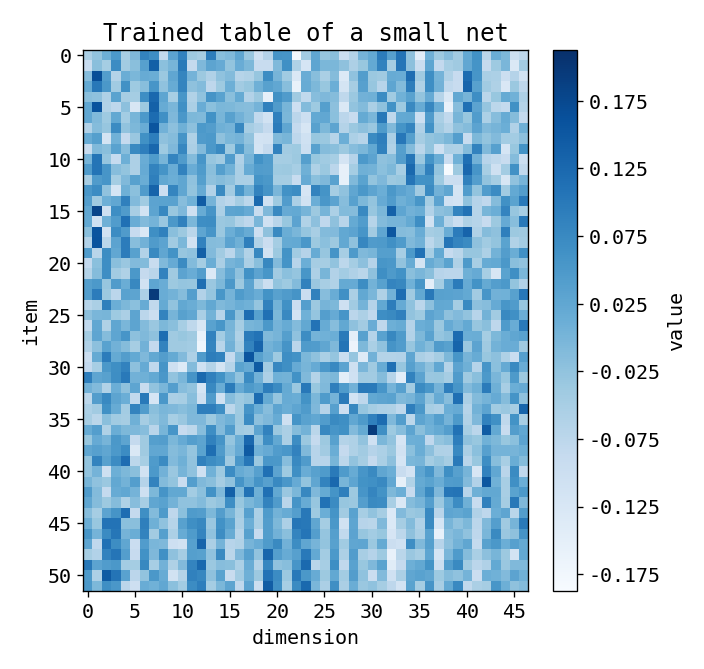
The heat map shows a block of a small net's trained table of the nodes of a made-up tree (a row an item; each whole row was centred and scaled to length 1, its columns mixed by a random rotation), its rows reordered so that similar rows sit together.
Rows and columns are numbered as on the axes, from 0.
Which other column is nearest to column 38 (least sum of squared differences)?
43
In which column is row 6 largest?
7
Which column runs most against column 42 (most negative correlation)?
10
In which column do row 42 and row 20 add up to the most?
19
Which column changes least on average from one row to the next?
41
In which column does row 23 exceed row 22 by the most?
36
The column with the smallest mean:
27
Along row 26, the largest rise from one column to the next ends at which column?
13
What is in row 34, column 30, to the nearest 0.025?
-0.05
